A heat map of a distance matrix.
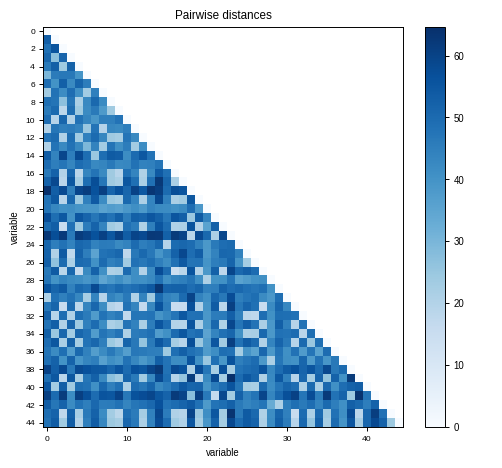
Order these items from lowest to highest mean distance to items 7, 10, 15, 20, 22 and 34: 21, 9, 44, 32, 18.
32, 9, 44, 21, 18
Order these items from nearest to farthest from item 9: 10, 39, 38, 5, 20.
39, 20, 5, 10, 38
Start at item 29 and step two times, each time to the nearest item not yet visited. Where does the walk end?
28
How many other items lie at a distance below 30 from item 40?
7
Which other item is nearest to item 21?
41
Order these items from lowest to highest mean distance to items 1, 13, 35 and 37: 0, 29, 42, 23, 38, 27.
27, 0, 42, 29, 38, 23
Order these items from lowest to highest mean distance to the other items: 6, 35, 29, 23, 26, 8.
8, 35, 26, 6, 29, 23
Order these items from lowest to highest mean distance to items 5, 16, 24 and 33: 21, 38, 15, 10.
15, 10, 21, 38
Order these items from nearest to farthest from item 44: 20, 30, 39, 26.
39, 20, 30, 26
